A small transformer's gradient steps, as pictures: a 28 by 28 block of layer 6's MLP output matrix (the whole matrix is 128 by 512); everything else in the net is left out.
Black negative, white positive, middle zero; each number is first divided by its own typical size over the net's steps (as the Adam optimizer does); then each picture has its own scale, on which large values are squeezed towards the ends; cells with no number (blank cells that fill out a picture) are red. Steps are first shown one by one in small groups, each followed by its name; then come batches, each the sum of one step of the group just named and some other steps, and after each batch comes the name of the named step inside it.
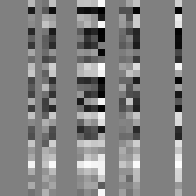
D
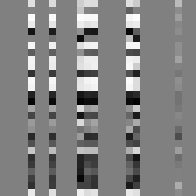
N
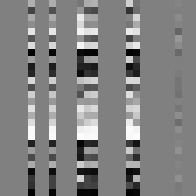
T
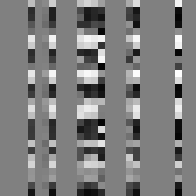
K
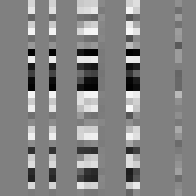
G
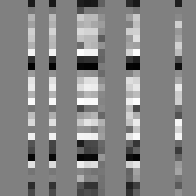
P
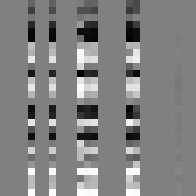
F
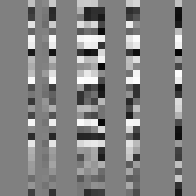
K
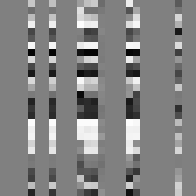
T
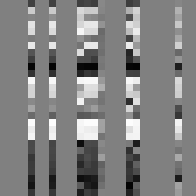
P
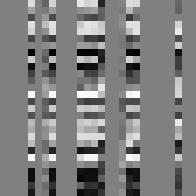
G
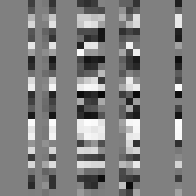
P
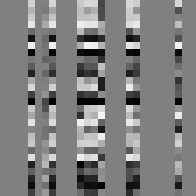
N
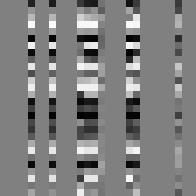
N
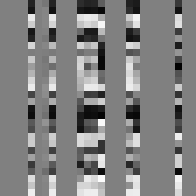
N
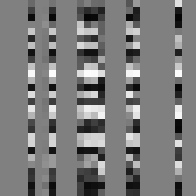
K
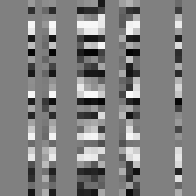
T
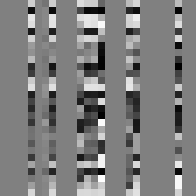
N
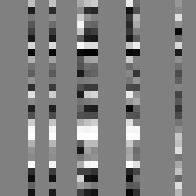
T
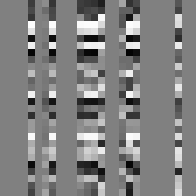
T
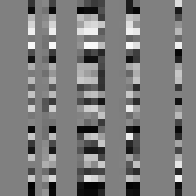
K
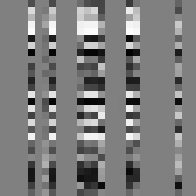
G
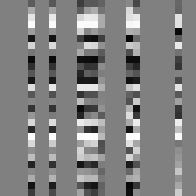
P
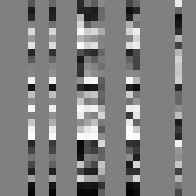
T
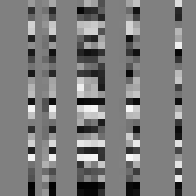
K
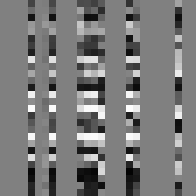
G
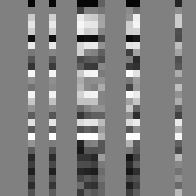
P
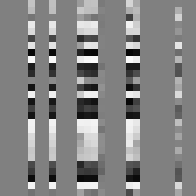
G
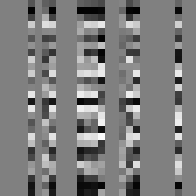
D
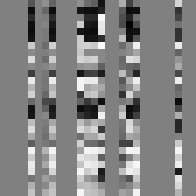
F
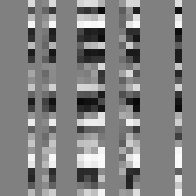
D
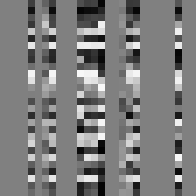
K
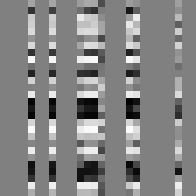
N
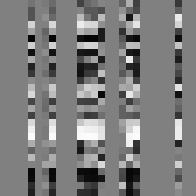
T
